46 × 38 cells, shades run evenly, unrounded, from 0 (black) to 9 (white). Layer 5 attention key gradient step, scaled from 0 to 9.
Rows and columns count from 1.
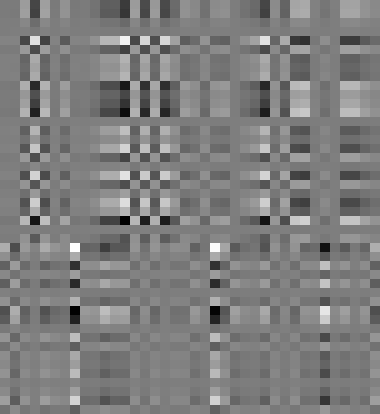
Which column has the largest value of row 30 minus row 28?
33
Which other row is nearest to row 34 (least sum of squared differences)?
29
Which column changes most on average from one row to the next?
13
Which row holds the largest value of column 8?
28
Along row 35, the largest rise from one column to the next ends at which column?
9
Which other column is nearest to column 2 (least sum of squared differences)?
24
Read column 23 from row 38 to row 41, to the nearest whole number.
5 4 5 5
